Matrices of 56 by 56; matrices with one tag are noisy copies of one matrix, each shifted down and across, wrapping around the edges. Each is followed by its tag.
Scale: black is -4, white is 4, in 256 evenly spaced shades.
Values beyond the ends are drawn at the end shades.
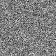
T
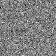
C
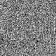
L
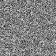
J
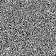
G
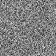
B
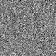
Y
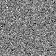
J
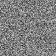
C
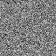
J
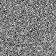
B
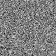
B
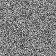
T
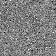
T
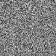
G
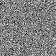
G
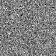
B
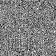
L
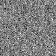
Y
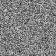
T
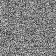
T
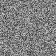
T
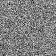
T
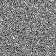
T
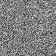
J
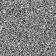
B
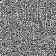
L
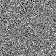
B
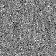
Y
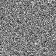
B
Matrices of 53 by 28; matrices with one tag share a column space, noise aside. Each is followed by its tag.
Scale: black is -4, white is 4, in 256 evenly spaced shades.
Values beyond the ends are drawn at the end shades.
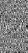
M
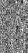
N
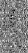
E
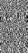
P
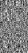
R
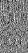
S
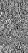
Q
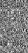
E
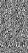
E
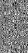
Q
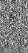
S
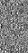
Q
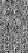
N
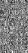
N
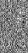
E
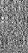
S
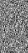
M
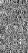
N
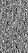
R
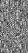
R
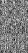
N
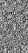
Q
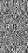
Q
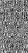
R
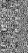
E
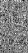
S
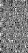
R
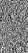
P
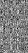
N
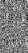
S
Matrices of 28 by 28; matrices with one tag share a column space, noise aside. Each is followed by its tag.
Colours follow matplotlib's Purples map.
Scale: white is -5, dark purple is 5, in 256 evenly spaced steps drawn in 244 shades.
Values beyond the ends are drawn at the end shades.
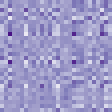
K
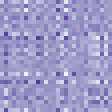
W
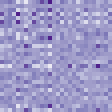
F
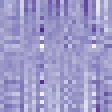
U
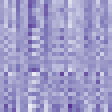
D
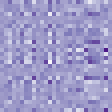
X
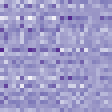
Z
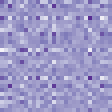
Z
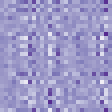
W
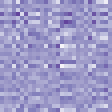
F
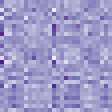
K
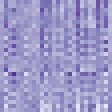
D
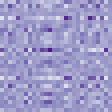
Z
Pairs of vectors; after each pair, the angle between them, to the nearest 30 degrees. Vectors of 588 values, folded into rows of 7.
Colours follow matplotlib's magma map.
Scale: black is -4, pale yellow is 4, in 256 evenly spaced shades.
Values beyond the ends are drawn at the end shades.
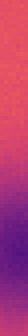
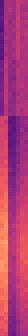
120 degrees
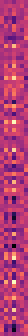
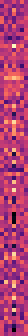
30 degrees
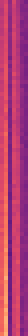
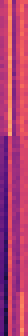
150 degrees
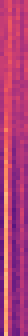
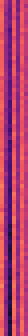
120 degrees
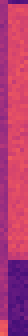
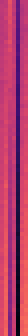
90 degrees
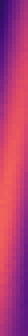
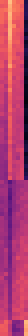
120 degrees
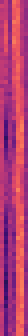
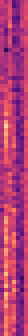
150 degrees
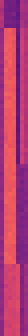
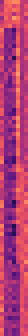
150 degrees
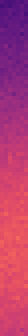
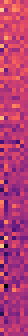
120 degrees
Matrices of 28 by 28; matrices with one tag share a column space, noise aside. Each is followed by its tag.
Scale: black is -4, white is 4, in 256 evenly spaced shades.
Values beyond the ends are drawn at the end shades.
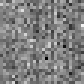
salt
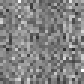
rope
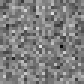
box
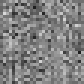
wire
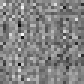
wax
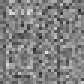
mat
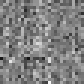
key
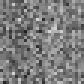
salt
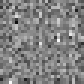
rope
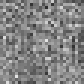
wire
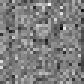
salt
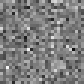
salt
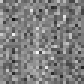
mat
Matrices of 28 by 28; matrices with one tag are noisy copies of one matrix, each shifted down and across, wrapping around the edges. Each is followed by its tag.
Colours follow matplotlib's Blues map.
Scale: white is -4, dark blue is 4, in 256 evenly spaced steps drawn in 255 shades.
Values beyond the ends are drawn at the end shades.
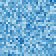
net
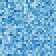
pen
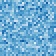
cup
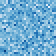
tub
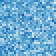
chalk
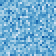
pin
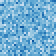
chalk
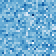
net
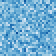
cup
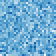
cup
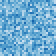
pen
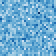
pin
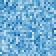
pin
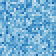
pin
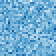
tub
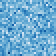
tub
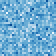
chalk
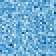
chalk
